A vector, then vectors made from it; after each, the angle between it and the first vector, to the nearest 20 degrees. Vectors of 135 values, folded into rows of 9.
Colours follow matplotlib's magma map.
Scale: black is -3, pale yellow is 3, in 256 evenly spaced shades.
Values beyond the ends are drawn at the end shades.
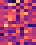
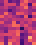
80 degrees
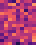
40 degrees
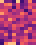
60 degrees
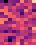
100 degrees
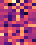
160 degrees
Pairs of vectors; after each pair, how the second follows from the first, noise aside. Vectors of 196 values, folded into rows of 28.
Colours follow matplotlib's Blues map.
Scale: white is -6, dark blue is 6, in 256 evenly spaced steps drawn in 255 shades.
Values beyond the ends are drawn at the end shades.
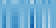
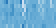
reversed, negated, partly zeroed.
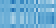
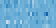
wrapped around, negated, partly zeroed.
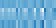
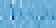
reversed, negated, partly zeroed.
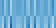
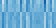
reversed.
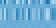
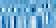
wrapped around, scaled up.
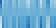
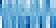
scaled up.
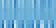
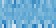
sign-scrambled.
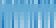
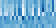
wrapped around, scaled up.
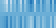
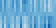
reversed, negated.
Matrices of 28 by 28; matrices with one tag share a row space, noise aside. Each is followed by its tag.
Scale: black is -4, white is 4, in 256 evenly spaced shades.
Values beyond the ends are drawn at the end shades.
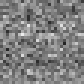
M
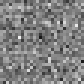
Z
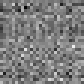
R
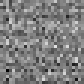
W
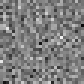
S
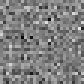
Z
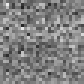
M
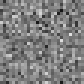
S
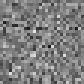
S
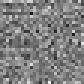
Z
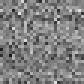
R
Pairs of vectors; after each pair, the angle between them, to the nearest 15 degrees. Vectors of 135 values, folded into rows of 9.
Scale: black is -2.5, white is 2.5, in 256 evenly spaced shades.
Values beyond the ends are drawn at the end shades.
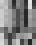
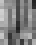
45 degrees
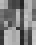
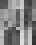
165 degrees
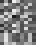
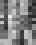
75 degrees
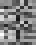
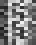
90 degrees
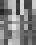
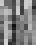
150 degrees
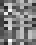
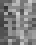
45 degrees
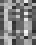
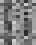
165 degrees
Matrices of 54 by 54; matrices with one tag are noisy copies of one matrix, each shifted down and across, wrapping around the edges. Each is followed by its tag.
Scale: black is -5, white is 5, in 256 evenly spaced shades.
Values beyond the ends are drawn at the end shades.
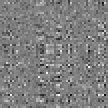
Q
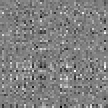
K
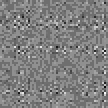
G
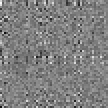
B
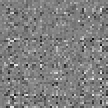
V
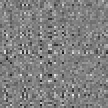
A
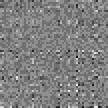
V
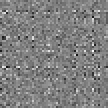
V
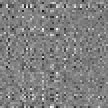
A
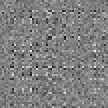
V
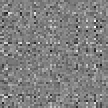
V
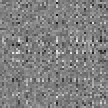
K
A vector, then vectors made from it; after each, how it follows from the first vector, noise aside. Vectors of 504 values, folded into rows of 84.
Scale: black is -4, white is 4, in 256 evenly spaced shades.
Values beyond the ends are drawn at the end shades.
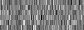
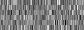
wrapped around.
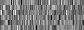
wrapped around.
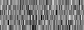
sign-scrambled.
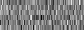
sign-scrambled.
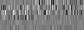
wrapped around, negated, partly zeroed.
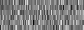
wrapped around.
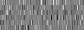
wrapped around, partly zeroed.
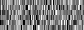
negated, scaled up.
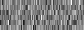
negated.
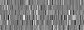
wrapped around, partly zeroed.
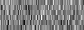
sign-scrambled.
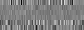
wrapped around, partly zeroed.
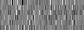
wrapped around, partly zeroed.
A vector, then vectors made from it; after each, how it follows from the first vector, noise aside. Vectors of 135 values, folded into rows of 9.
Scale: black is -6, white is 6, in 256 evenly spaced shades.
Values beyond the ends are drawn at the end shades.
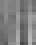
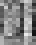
wrapped around, negated, scaled up.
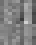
wrapped around, negated.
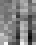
negated, scaled up.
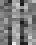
wrapped around, negated, scaled up.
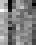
wrapped around, negated, scaled up.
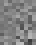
sign-scrambled.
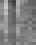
reversed.
